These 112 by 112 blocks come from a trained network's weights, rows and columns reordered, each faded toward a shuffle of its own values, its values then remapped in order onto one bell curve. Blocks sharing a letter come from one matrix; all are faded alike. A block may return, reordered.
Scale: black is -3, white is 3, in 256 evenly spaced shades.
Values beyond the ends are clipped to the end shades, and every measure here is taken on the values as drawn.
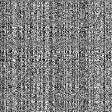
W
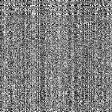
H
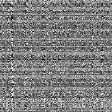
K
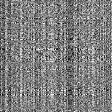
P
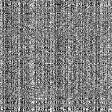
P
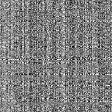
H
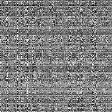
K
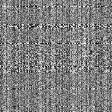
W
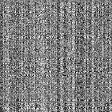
P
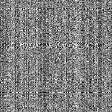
H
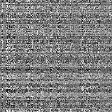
K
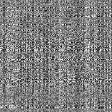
H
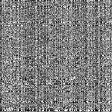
H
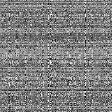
K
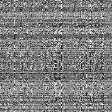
K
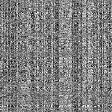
P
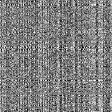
P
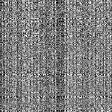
P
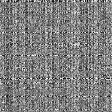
W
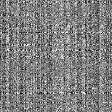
H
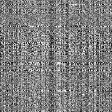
H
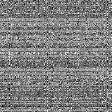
K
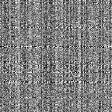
W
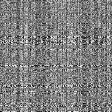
H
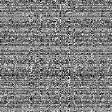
K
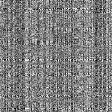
P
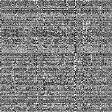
K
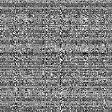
K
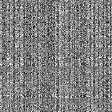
P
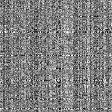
H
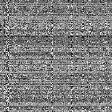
K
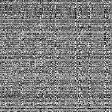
K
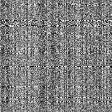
W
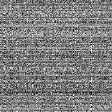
K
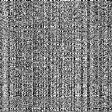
P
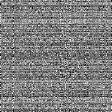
K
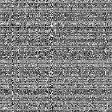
K
